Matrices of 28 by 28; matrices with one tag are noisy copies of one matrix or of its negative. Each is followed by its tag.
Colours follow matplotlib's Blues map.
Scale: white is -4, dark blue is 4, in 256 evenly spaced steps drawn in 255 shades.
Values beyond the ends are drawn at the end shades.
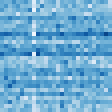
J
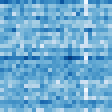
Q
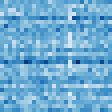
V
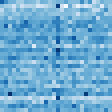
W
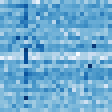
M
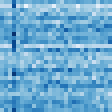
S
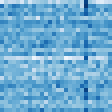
Q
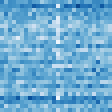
W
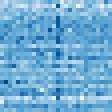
W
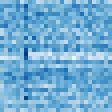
M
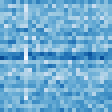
M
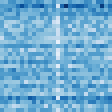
W
